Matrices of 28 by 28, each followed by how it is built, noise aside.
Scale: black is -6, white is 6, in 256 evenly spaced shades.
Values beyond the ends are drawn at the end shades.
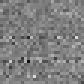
uneven rows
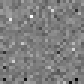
sparse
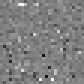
sparse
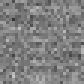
blocks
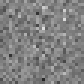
uneven columns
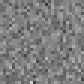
noise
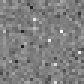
sparse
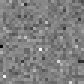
sparse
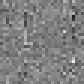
uneven columns
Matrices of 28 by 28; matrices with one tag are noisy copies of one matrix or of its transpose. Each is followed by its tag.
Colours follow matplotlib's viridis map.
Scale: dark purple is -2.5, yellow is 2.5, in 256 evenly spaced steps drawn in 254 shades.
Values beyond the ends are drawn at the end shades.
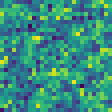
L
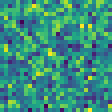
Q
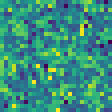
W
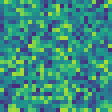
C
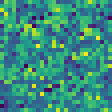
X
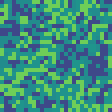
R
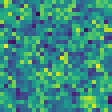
L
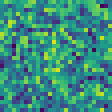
W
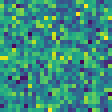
W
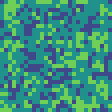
L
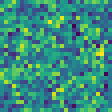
X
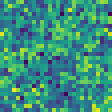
R
